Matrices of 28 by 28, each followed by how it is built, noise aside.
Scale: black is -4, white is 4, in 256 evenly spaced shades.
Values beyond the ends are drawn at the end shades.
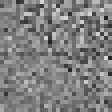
upper triangular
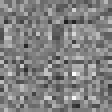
low rank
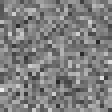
noise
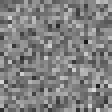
noise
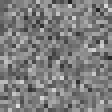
noise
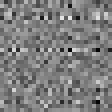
low rank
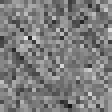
Toeplitz
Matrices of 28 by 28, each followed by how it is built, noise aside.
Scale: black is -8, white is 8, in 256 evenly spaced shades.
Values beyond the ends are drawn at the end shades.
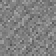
Hankel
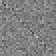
diagonal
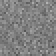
noise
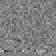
uneven rows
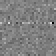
uneven rows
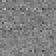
uneven rows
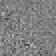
lower triangular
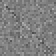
diagonal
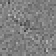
banded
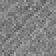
Hankel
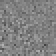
lower triangular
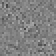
block diagonal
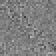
banded
